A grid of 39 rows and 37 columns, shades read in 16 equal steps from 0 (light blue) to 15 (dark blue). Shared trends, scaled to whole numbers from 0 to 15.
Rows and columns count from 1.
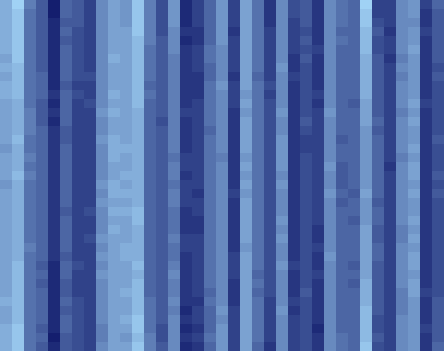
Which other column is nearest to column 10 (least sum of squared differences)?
11
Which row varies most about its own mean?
1
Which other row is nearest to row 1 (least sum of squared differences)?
2
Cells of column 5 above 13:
22
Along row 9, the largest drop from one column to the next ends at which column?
21
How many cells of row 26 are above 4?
30
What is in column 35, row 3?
6
